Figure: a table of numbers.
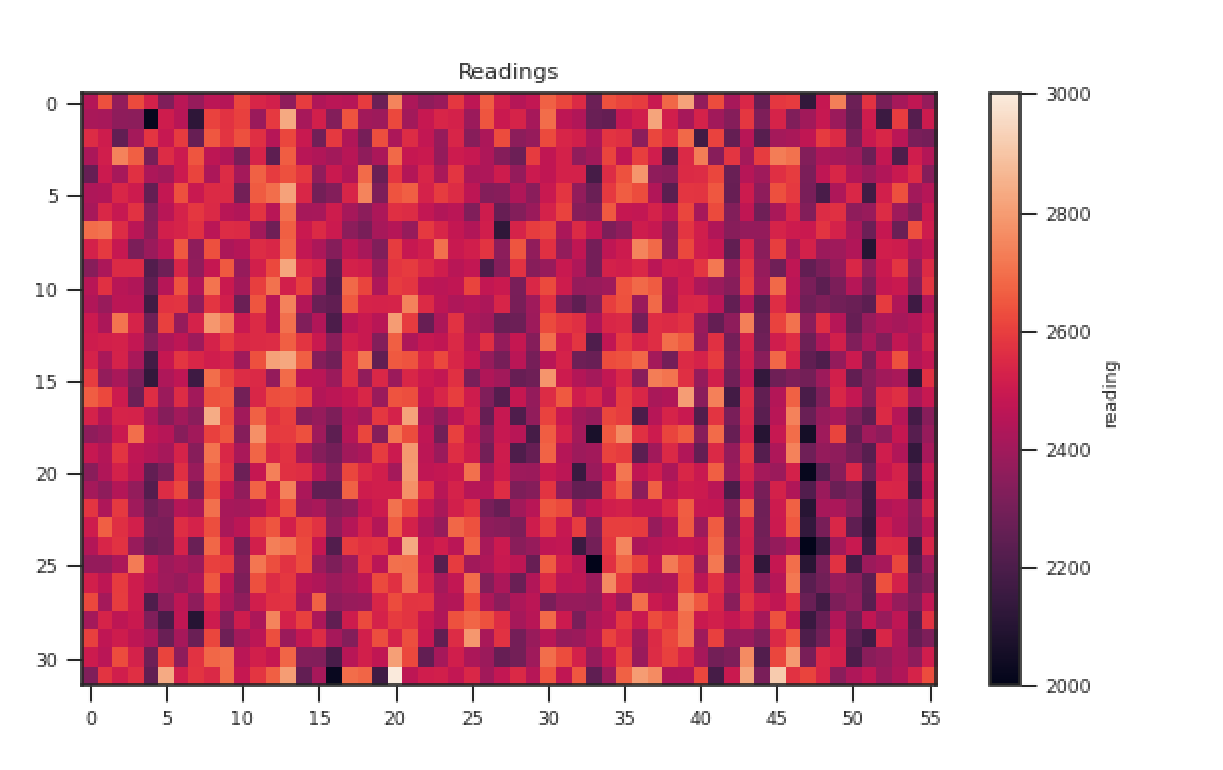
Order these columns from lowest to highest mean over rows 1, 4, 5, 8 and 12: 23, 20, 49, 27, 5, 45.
27, 49, 5, 23, 45, 20
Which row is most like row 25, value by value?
18
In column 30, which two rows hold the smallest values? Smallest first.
27, 9
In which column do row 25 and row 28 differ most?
33
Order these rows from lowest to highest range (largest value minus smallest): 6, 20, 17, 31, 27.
6, 27, 17, 20, 31
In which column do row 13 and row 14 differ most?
38
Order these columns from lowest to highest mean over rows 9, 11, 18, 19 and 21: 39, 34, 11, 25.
25, 39, 34, 11
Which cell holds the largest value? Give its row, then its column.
31, 20
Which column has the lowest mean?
47
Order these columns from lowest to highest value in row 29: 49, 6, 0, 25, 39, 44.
44, 6, 49, 0, 39, 25
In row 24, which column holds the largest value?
21
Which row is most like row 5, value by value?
14
